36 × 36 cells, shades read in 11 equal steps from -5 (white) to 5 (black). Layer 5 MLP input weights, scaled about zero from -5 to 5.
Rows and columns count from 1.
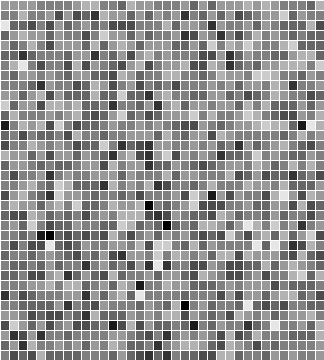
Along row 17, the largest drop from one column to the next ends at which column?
13
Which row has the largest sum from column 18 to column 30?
33
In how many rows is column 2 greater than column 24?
13
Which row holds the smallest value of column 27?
32
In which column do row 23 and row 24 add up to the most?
6
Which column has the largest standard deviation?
19
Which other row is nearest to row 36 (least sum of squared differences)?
22
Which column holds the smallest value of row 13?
35
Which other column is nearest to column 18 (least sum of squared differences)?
12
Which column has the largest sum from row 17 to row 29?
17
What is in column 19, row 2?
0
